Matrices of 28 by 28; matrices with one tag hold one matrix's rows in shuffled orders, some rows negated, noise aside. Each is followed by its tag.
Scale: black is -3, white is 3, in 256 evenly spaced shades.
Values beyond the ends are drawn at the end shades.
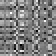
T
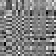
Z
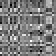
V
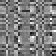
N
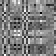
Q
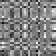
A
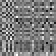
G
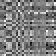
Z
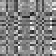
N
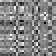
T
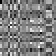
V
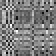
G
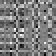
T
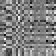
Z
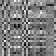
Q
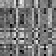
T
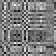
Q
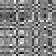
T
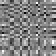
A
